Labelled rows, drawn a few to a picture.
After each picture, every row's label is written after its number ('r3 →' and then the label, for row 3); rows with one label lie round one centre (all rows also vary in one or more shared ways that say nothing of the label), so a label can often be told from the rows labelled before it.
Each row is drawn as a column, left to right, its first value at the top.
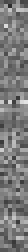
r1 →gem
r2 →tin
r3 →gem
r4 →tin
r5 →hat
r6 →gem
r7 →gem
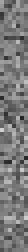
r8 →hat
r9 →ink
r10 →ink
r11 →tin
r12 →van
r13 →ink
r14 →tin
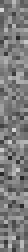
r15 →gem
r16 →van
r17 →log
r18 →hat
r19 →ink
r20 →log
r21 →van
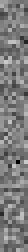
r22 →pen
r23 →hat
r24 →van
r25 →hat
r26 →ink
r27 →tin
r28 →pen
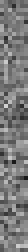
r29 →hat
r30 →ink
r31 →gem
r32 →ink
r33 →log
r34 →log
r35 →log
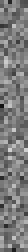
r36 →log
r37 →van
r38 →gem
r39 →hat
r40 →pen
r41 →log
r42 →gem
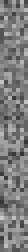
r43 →tin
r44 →log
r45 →ink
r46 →hat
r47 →log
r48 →hat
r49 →gem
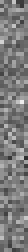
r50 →hat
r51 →pen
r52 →tin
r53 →hat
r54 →gem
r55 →gem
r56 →tin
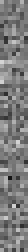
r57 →ink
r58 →ink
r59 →log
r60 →van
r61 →log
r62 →hat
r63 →ink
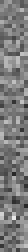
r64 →tin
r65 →van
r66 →van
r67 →tin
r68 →van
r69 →gem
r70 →log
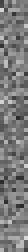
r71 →gem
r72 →van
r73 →gem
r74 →hat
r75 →log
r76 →log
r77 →hat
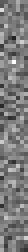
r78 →log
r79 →tin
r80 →ink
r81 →ink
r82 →hat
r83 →van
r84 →hat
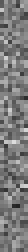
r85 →gem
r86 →van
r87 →pen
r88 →log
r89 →log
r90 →hat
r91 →hat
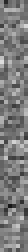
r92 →van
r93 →gem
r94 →log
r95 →log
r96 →log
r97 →tin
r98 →pen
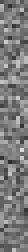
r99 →tin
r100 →van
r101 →ink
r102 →ink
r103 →van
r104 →gem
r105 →pen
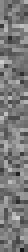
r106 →van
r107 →pen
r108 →ink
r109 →tin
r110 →tin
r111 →hat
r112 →hat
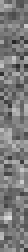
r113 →hat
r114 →tin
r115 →tin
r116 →pen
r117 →pen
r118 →ink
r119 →pen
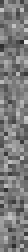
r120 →gem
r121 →hat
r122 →tin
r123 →tin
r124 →pen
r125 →gem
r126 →van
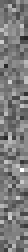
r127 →van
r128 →pen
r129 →tin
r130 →log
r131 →hat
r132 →ink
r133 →ink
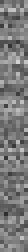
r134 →gem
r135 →pen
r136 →gem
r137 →gem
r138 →pen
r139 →gem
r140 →hat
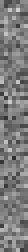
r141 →ink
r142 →log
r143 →gem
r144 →log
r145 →gem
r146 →hat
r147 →hat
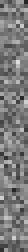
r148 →hat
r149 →tin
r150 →tin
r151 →hat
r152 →van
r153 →hat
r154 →gem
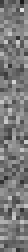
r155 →gem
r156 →van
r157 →pen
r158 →tin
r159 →van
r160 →gem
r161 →van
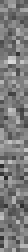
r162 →tin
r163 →log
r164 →pen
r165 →pen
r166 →van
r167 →log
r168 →gem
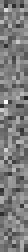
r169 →pen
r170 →gem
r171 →tin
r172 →ink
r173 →van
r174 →log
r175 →hat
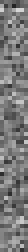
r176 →gem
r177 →ink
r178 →ink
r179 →log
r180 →gem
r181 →gem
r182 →van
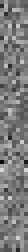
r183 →ink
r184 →hat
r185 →pen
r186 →gem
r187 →hat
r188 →log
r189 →ink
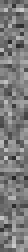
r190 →tin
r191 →gem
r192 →pen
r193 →log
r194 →gem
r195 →gem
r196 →log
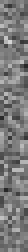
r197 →tin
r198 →hat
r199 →van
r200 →ink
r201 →ink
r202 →pen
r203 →pen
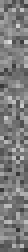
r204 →hat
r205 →van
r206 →van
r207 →gem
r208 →tin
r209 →gem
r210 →van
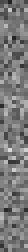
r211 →tin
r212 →pen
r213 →gem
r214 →ink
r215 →ink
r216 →pen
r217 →gem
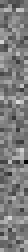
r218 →van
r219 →gem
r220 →tin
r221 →ink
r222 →gem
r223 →gem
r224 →ink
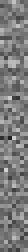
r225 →van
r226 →ink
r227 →van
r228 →hat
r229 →hat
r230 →tin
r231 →van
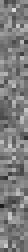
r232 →log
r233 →log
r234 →tin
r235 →gem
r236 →tin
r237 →van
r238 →pen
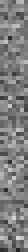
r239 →hat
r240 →hat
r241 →ink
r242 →tin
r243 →hat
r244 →hat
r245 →log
